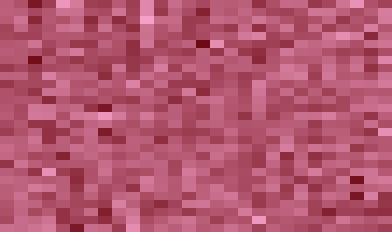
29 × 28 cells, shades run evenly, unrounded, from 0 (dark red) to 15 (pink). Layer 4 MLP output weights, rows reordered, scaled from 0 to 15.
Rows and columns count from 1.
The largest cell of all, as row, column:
3, 11
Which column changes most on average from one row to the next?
27
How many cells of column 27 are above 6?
23
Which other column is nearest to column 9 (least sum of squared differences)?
22
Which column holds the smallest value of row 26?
12
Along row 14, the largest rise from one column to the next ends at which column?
9
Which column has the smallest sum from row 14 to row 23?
18
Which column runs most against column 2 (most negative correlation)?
26
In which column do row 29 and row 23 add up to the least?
6
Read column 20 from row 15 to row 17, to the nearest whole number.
5 8 9
